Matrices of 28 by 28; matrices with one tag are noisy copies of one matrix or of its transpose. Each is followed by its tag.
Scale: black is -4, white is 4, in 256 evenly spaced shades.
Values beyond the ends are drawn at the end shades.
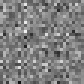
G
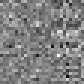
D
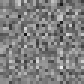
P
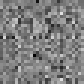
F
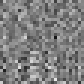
D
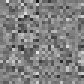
F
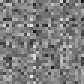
G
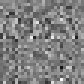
F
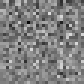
P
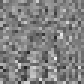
D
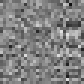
D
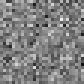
G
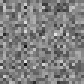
G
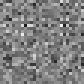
G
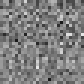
P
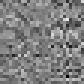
D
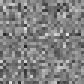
G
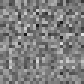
P
